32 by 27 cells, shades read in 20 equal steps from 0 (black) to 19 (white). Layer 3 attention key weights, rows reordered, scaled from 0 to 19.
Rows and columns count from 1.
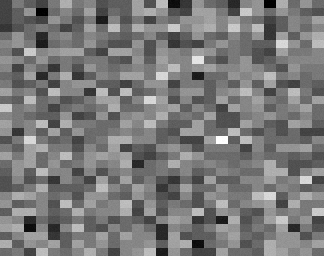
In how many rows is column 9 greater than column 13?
13
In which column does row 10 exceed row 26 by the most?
14
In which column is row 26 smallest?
24
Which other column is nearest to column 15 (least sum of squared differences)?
20
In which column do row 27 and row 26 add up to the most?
11
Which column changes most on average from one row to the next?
17
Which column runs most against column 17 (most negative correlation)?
23
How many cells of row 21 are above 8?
17
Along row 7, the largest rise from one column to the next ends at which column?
3
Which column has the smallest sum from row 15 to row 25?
7
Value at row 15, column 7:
5
